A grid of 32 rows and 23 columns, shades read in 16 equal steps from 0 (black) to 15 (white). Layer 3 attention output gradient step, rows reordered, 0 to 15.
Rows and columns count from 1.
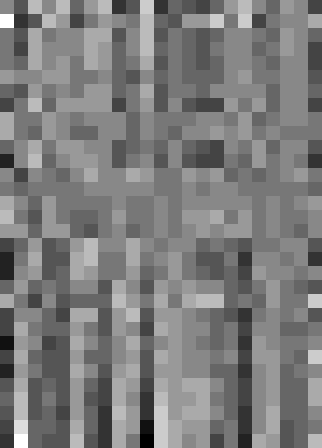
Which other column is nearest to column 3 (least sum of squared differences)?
7
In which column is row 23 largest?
10
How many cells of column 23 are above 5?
21
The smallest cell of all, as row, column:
32, 11
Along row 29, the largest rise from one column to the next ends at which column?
12
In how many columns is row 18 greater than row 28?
9
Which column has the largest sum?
6
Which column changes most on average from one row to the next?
1
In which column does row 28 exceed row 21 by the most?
23
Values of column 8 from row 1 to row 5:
11 9 10 9 9
